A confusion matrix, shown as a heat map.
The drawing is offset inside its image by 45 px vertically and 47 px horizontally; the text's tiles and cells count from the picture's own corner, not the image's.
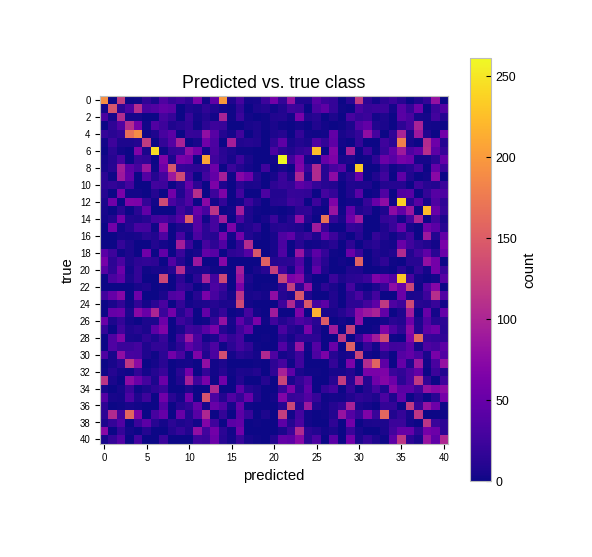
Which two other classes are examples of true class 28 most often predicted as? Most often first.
37, 33
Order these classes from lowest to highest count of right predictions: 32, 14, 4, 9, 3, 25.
32, 14, 3, 9, 4, 25
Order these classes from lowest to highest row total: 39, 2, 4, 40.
2, 39, 40, 4
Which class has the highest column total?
35
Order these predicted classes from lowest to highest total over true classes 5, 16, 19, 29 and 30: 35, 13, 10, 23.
10, 13, 23, 35
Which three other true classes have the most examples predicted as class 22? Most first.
36, 24, 0
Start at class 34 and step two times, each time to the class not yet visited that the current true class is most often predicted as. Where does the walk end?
38
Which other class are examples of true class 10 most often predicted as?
13
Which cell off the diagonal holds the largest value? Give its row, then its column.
7, 21
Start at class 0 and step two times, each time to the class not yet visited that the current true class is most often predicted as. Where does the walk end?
26
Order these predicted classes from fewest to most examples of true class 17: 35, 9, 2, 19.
19, 2, 35, 9
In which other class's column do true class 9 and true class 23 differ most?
25
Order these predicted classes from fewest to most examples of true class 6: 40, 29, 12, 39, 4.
12, 40, 39, 4, 29
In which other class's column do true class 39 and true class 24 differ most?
33
